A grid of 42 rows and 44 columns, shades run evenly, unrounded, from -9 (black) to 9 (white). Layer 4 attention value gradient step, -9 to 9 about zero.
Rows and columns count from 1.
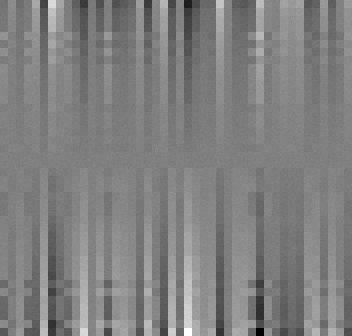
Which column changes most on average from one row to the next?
33
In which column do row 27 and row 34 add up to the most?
24
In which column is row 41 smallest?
7
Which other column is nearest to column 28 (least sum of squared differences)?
21
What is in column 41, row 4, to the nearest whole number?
1
